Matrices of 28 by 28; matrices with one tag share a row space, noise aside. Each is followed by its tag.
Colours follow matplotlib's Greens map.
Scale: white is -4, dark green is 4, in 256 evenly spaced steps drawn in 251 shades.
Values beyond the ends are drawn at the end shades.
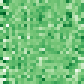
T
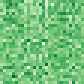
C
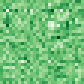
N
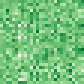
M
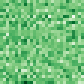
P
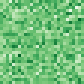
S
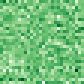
N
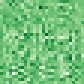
C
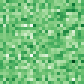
P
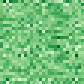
N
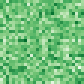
N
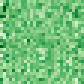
T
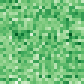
S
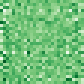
T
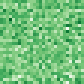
S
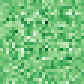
C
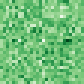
C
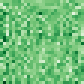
T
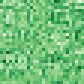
N
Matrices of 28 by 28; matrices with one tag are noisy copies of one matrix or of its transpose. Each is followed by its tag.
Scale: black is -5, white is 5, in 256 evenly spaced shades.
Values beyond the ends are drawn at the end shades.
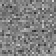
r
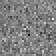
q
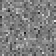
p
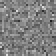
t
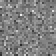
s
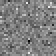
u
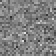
q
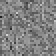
p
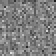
s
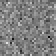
t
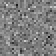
t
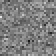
u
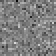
p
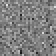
t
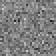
t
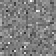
r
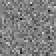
t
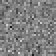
q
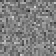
p
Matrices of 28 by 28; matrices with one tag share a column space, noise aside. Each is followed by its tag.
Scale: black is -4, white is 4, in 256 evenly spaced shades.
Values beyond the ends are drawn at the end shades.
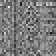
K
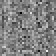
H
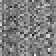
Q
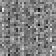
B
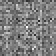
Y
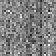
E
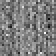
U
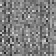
E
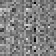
B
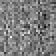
U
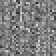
H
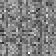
E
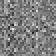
Q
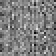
U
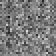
Q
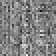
E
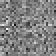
Q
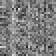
B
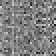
K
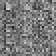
Y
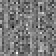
U
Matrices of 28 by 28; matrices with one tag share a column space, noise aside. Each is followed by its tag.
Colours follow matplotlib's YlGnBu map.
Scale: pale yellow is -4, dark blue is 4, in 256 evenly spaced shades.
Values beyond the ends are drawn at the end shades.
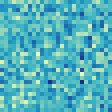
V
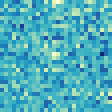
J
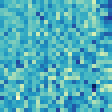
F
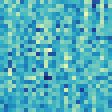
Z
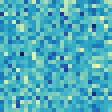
J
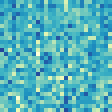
F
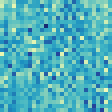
Z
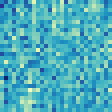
Z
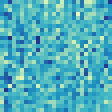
Z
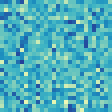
V
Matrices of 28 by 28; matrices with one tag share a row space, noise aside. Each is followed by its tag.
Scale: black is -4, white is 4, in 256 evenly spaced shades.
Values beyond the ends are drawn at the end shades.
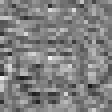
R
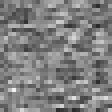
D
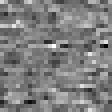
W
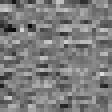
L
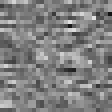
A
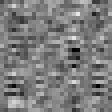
D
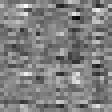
D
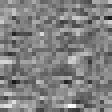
A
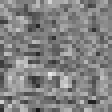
R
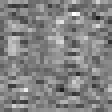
D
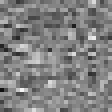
R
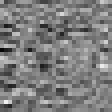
L
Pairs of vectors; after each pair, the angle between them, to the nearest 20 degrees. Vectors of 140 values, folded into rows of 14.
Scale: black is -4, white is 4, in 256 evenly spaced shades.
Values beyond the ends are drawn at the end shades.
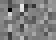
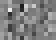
160 degrees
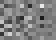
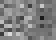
20 degrees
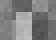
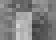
20 degrees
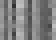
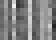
160 degrees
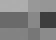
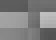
160 degrees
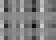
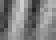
60 degrees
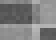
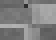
60 degrees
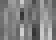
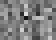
60 degrees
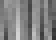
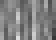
40 degrees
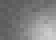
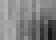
160 degrees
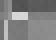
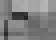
160 degrees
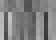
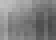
100 degrees
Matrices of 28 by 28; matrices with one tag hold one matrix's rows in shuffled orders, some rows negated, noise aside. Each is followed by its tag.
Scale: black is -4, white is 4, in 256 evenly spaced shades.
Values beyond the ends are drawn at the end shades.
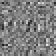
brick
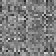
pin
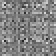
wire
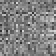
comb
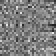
comb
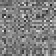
wire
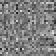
comb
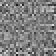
comb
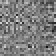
comb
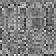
pin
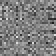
comb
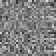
comb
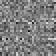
comb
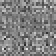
wire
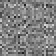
pin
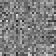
comb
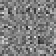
brick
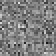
pin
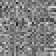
comb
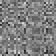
pin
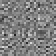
brick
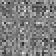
wire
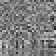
comb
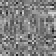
comb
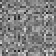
pin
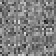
pin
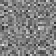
brick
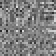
comb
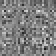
wire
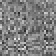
pin
